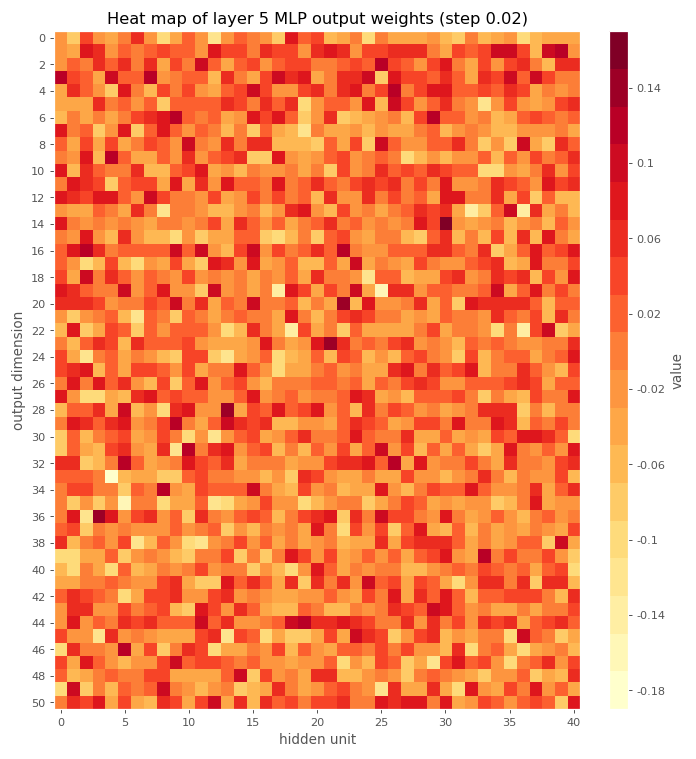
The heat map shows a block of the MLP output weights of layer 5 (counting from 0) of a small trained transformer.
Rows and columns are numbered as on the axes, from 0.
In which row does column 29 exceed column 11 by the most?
38
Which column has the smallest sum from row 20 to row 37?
17
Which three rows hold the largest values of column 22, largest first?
20, 16, 44
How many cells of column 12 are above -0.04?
36
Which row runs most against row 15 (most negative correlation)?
37
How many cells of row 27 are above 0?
19
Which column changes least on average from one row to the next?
32
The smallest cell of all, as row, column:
33, 4
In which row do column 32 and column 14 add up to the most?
25
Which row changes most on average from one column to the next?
31
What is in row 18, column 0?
0.04
